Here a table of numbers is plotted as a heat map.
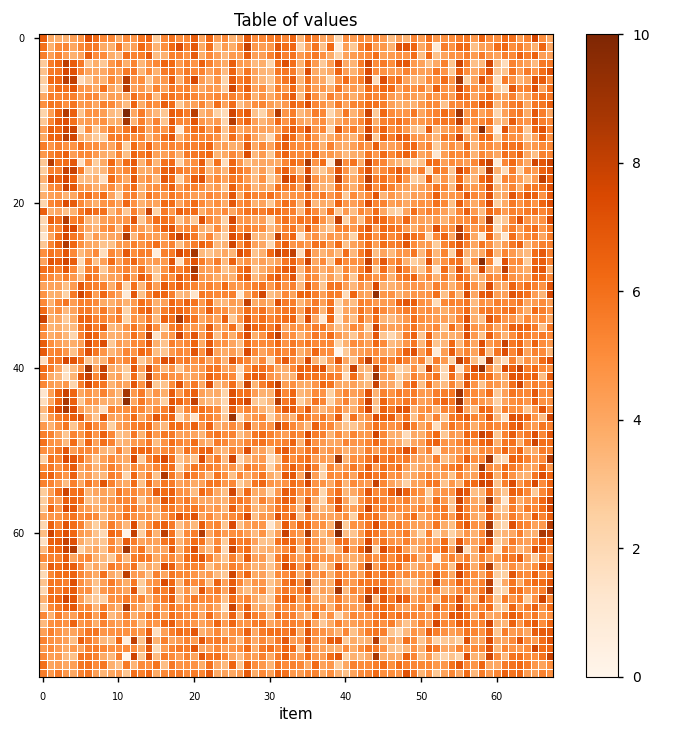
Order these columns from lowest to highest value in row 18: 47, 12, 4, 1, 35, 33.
47, 1, 33, 12, 4, 35
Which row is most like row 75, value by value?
73
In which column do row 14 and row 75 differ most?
44
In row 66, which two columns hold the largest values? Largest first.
35, 59
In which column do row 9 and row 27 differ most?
58
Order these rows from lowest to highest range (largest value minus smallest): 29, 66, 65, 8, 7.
7, 8, 29, 65, 66
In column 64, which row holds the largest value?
19
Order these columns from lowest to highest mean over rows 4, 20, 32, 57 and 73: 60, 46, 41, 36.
60, 41, 36, 46
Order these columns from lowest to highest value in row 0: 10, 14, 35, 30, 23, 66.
10, 23, 66, 30, 35, 14
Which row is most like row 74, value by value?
72
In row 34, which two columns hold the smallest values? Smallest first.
37, 39
